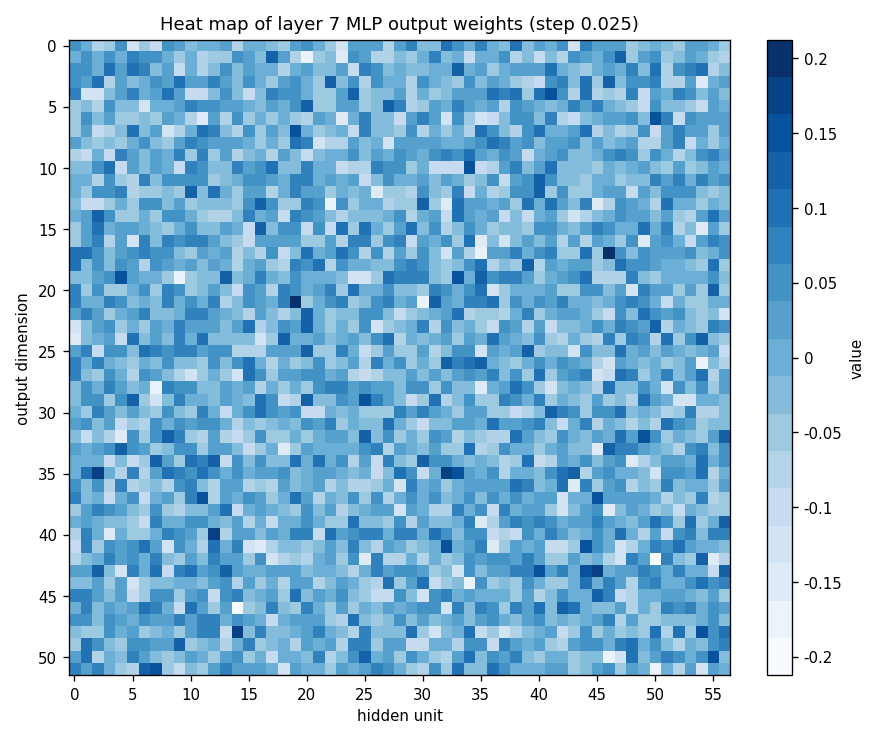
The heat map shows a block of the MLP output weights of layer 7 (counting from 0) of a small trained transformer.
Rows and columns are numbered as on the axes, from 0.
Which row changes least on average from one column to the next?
47
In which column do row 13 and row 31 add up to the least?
45
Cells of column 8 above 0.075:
3
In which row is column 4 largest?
19
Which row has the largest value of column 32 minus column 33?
41
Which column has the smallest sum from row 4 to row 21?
32
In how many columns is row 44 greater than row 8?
20
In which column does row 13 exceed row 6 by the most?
23
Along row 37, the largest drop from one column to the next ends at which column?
12
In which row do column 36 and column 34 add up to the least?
44
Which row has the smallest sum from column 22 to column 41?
1
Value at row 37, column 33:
0
